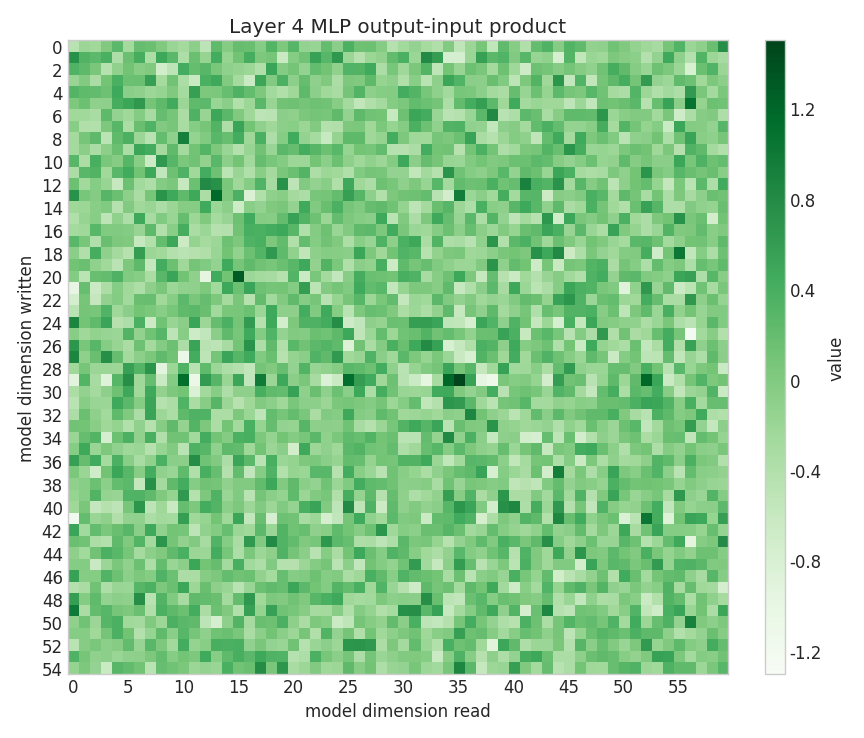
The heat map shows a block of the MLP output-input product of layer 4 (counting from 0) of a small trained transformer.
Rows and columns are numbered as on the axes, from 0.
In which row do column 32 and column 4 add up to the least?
41
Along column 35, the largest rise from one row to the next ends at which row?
29
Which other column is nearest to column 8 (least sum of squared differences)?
30
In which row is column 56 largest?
5
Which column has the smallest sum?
3
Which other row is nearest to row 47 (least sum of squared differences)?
9
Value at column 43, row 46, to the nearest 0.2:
0.2
